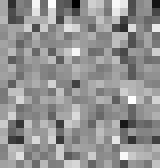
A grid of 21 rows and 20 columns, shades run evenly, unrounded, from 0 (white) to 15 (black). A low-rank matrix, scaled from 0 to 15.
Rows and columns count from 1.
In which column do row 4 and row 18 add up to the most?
16
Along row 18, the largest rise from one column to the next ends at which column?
8
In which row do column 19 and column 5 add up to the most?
4
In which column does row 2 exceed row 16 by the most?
10
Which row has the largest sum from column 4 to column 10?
1
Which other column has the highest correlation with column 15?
5
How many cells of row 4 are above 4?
14
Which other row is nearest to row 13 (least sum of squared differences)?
19
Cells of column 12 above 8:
4
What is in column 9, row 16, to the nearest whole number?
3
